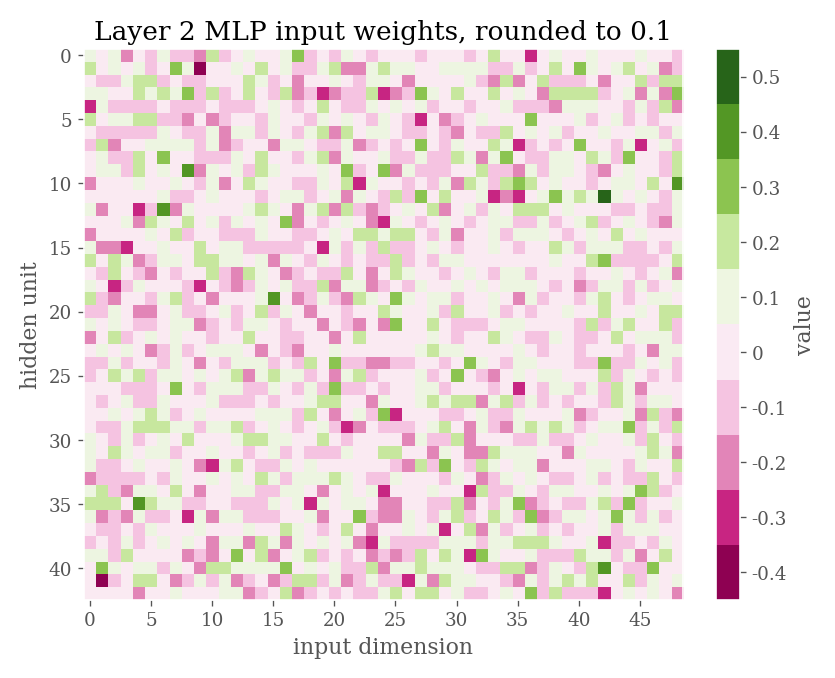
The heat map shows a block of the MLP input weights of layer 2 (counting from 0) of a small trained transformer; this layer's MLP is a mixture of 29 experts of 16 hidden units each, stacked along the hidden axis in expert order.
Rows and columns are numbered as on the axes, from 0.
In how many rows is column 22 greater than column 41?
8
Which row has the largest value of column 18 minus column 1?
41
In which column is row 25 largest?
30
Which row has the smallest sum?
4
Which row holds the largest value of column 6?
12
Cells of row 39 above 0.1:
9
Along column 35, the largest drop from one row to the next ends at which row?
11
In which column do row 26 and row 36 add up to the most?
43
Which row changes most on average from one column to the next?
3
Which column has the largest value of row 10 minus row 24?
48
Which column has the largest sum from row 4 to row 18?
6
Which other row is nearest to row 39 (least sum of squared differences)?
32
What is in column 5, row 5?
0.2
